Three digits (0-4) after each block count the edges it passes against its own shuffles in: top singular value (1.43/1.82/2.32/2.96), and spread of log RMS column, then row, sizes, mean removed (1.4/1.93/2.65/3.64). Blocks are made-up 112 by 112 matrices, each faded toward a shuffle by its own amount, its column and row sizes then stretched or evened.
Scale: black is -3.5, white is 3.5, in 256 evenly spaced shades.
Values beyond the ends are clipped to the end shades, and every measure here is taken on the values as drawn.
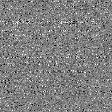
1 0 3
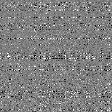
2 2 4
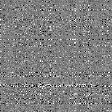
0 3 4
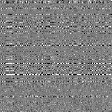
4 1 4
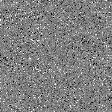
0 1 1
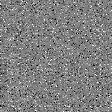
2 0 1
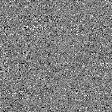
0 1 3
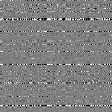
4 1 4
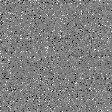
1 1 2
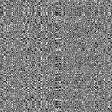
4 3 2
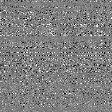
1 2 4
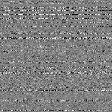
3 0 4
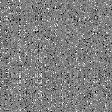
2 2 0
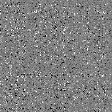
0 2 2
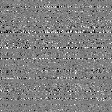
3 1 4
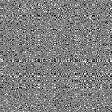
4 1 3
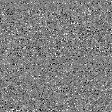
1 0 3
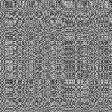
4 3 3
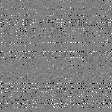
3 2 4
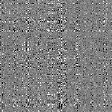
3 4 3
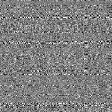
3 0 4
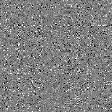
2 2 2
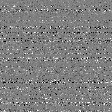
0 0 4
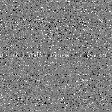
2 0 3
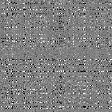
3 3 4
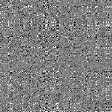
3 3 3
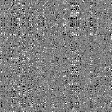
3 3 2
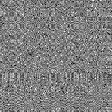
4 0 0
